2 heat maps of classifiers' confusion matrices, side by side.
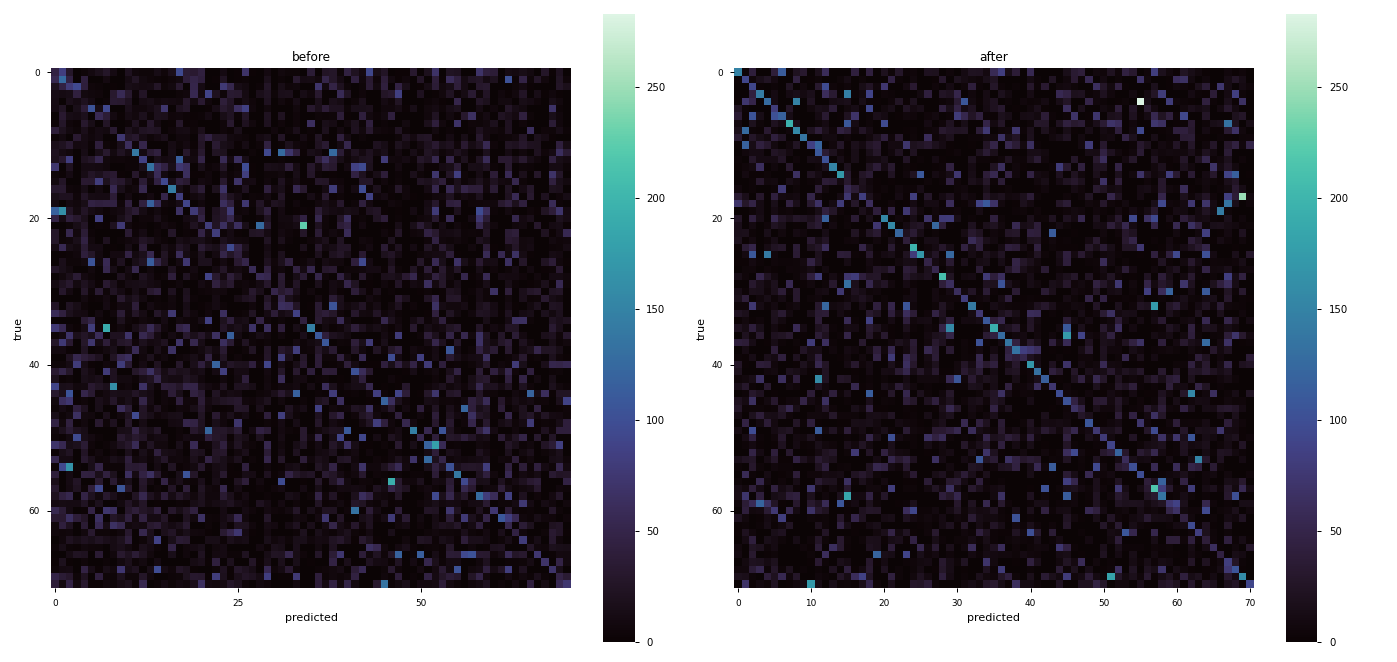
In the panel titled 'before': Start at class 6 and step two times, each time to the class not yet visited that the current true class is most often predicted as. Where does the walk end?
9
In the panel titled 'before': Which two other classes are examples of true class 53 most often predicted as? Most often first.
51, 49
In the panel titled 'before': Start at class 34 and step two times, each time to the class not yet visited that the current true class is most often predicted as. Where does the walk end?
28
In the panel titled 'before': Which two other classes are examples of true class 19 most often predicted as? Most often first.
1, 0
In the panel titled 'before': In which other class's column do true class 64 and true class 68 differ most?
55
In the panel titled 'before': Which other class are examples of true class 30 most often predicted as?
60
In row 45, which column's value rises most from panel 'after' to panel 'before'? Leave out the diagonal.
70
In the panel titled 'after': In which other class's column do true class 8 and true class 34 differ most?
1
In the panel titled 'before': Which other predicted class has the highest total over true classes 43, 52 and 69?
8
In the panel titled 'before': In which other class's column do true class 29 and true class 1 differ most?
62
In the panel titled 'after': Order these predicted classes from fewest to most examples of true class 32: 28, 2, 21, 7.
7, 28, 21, 2
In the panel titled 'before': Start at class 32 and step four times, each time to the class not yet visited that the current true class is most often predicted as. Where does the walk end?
3
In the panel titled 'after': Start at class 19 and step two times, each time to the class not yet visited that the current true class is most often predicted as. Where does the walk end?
23
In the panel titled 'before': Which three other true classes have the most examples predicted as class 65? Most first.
44, 48, 8
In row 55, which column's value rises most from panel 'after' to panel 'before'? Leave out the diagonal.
18
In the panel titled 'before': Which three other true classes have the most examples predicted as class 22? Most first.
40, 69, 36
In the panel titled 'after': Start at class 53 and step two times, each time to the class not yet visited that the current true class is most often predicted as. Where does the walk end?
40
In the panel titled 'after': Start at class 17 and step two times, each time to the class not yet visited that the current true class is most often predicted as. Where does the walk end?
51
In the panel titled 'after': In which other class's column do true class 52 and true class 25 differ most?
4
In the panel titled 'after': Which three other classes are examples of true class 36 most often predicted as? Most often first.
45, 47, 68
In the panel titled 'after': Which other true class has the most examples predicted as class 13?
65
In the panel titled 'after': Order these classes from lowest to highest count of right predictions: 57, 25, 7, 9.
9, 25, 7, 57
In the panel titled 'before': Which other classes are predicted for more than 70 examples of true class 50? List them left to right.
3, 39, 42
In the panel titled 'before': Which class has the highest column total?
52
